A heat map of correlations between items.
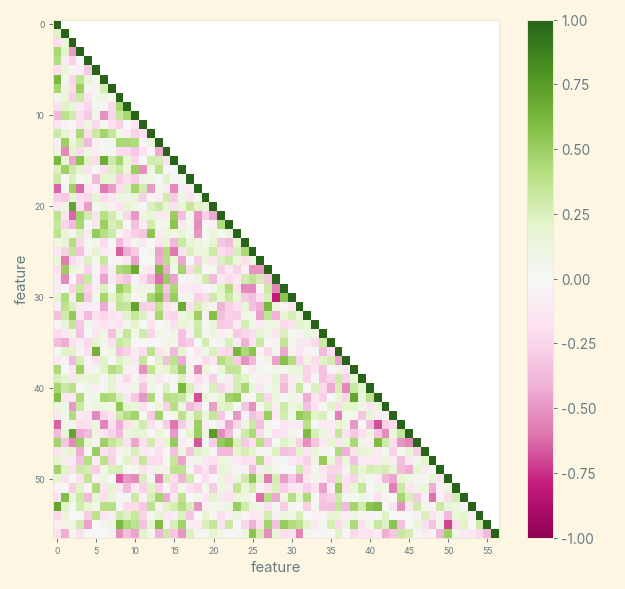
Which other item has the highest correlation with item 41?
38
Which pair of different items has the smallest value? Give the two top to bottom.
28, 30
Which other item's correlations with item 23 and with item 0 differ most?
5
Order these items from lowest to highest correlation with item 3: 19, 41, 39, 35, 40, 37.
19, 35, 40, 39, 37, 41
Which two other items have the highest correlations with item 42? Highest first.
8, 15
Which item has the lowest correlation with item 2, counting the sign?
21
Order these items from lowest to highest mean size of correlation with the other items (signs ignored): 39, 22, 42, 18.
39, 42, 22, 18
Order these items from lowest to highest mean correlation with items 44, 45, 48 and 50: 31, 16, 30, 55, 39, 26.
55, 16, 31, 30, 39, 26
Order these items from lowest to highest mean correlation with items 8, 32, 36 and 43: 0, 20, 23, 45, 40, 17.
0, 23, 17, 40, 45, 20
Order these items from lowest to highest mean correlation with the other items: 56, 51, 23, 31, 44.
44, 56, 51, 31, 23
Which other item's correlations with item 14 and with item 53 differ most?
1
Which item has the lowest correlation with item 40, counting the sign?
37
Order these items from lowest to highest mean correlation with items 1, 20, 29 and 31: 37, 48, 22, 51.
51, 48, 22, 37
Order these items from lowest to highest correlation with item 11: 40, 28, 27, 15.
40, 28, 27, 15
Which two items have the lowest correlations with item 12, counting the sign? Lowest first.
18, 28
